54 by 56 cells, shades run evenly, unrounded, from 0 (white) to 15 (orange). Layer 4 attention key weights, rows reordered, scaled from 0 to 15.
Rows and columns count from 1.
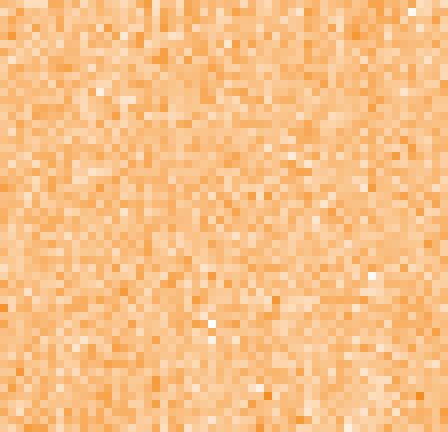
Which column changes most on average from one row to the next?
46
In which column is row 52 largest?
56
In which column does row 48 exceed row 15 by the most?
20
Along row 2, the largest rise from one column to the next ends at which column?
39
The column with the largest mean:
7
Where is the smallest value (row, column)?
41, 27
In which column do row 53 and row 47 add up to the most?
38
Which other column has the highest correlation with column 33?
4
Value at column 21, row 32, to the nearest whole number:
7
